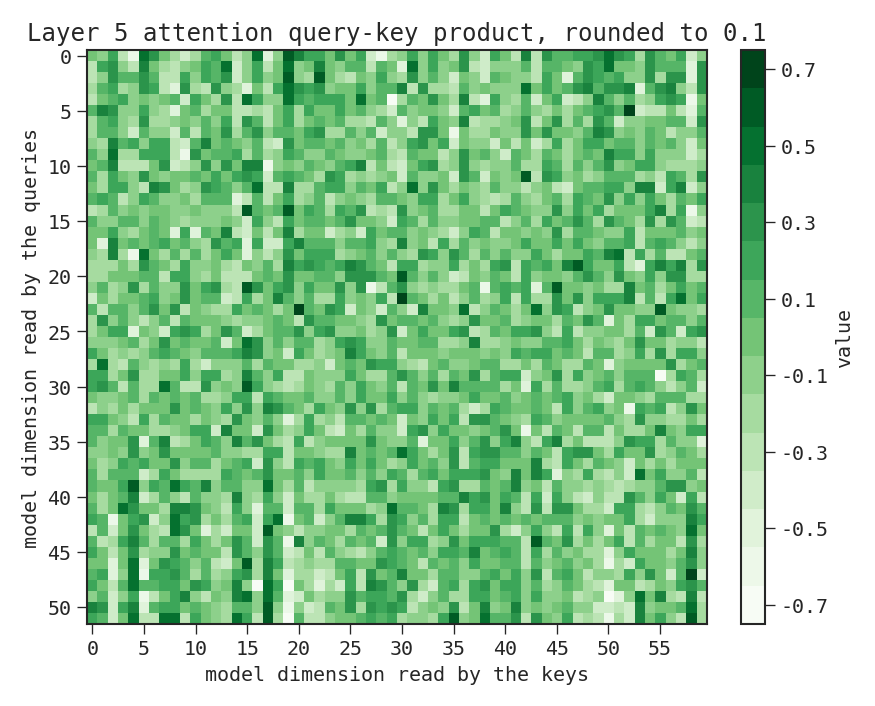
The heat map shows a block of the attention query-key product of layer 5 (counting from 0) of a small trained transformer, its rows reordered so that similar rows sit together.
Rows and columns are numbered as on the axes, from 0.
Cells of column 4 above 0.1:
18
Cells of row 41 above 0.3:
6
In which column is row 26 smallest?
13
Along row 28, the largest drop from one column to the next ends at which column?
2
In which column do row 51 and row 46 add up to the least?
50
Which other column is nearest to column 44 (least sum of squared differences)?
12
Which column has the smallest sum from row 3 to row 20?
58
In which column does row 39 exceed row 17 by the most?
17
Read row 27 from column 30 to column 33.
-0.3 0 0 0
